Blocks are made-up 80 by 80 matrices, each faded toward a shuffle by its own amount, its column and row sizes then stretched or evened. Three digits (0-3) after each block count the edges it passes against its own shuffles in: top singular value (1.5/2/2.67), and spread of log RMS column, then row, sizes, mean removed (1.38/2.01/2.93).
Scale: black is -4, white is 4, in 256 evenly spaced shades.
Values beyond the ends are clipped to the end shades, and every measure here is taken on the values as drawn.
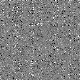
0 2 1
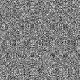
2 0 1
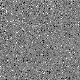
0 1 1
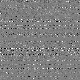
1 0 3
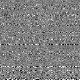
2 0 3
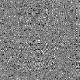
2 1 1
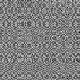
3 0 2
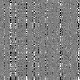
3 3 1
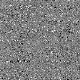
0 1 2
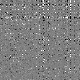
2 2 2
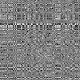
3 1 3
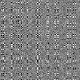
3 3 2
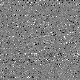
0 0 2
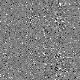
1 2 1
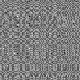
3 0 1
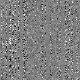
0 3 1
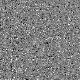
0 1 1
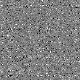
0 1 2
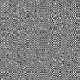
3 2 2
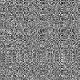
3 2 2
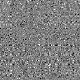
2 0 2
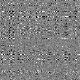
2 2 3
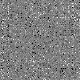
1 2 1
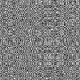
3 1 0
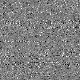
1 0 2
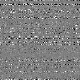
2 1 3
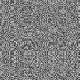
3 1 1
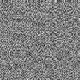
2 0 1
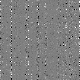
1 3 1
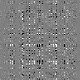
3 3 2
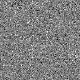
0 1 1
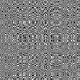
3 3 2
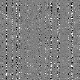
2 3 1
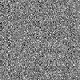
2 1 0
